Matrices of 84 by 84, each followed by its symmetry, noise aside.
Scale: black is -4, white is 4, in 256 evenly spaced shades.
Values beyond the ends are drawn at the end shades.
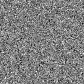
antisymmetric.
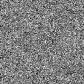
mirrored top to bottom.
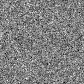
same after a half turn.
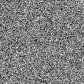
no symmetry.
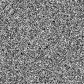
symmetric.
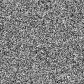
no symmetry.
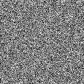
same after a half turn.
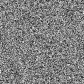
same after a half turn.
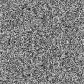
mirrored top to bottom.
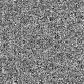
mirrored top to bottom.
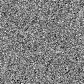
same after a half turn.
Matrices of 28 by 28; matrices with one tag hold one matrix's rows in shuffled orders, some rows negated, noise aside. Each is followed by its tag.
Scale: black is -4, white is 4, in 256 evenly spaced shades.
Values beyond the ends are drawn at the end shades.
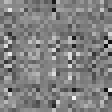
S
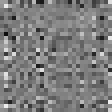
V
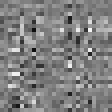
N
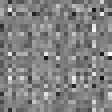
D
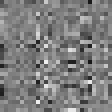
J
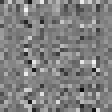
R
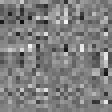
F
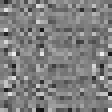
V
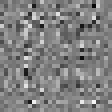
R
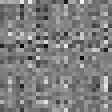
F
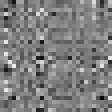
V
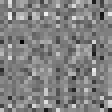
D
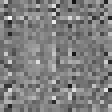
S
